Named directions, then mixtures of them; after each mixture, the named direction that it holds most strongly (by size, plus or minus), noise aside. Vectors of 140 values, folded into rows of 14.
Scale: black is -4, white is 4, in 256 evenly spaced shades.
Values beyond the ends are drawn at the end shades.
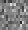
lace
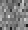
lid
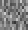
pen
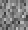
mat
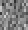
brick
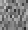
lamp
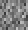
mat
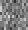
brick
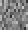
lamp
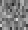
lid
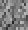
mat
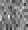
lid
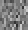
pen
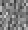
brick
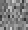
lid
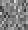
brick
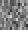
pen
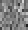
lid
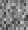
mat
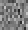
lamp
